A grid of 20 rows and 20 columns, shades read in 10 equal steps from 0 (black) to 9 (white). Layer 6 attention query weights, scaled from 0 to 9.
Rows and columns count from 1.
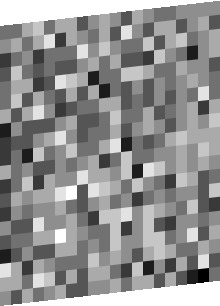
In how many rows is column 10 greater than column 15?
11
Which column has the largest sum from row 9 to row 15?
6
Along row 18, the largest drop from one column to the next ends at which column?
3
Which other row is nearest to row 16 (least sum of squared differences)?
9
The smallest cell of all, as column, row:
19, 20
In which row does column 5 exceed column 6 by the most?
2
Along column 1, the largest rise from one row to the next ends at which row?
18
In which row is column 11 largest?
10
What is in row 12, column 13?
1
